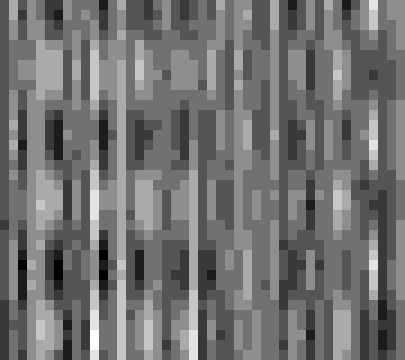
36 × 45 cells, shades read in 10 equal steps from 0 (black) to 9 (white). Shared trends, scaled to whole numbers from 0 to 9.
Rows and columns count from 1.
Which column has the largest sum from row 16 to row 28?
11
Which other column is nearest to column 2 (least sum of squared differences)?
45
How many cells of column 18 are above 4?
12
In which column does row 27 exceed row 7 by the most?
42
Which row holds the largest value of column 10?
2
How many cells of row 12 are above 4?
11
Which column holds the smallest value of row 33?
8
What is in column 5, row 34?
7
